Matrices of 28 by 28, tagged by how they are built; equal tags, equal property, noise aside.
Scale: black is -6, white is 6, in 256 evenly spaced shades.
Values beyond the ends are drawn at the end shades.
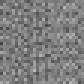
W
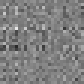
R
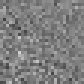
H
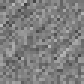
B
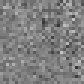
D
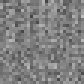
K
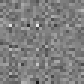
R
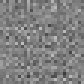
R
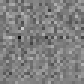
R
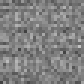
K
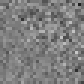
D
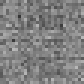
K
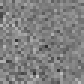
H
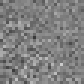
H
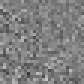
H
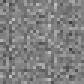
W
